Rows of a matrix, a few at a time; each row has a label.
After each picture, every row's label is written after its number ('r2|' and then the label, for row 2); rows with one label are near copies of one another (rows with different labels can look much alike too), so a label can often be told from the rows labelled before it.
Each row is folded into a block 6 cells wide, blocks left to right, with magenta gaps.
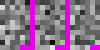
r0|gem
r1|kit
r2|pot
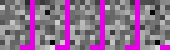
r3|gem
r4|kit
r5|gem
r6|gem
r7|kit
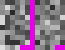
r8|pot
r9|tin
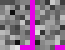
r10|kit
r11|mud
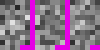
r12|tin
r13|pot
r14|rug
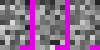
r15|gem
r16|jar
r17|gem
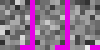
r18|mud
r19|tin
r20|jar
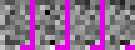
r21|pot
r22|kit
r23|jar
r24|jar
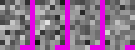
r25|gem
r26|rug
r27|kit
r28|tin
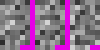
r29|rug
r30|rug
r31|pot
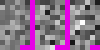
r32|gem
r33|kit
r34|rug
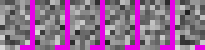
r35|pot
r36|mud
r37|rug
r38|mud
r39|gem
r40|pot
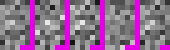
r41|rug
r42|tin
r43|rug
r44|jar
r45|rug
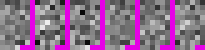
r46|jar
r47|rug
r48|kit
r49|jar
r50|tin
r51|rug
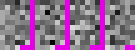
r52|jar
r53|kit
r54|gem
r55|pot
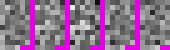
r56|pot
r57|gem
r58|gem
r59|pot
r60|kit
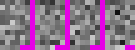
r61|gem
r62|jar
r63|mud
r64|kit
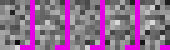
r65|kit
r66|gem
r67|jar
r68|rug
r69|rug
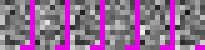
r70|pot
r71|rug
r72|pot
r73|gem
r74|mud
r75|pot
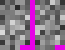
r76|tin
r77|mud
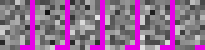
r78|mud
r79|kit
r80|tin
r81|pot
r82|pot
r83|mud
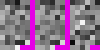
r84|jar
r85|jar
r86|rug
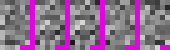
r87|pot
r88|rug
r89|rug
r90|mud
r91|jar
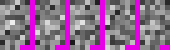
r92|rug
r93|tin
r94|rug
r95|pot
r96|gem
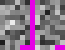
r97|rug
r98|pot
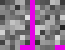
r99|tin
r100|mud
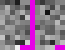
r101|jar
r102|kit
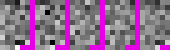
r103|jar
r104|kit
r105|mud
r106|gem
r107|jar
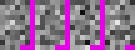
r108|rug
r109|pot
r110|kit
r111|rug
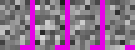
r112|mud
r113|gem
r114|rug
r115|kit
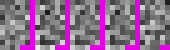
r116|tin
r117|pot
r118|pot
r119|pot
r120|gem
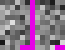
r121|rug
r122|jar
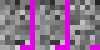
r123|jar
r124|jar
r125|gem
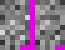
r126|tin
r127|rug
